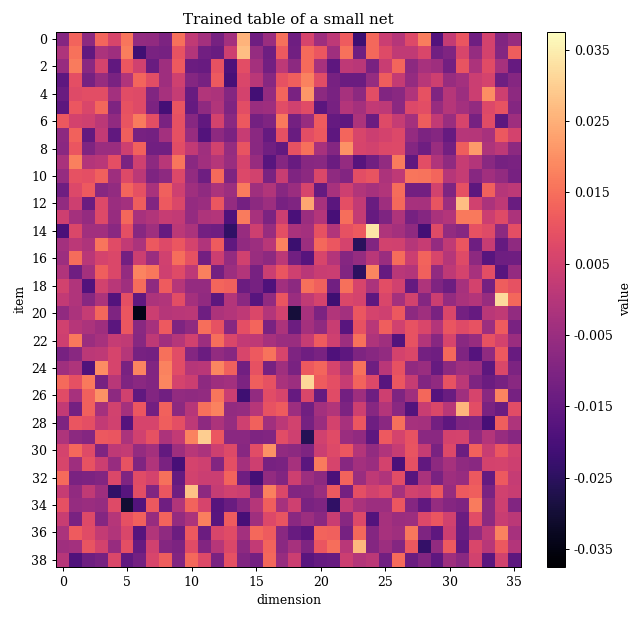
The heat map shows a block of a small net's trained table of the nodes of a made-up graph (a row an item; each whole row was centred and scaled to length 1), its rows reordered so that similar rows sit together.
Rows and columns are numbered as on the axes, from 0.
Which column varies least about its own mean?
25
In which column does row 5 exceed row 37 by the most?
28
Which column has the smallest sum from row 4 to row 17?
13
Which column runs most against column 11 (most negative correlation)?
1
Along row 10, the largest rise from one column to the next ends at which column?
12
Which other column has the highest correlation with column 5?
33
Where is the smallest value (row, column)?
20, 6
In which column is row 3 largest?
19
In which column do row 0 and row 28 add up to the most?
14
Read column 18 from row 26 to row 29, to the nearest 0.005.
-0.015 -0.005 0.005 0.005
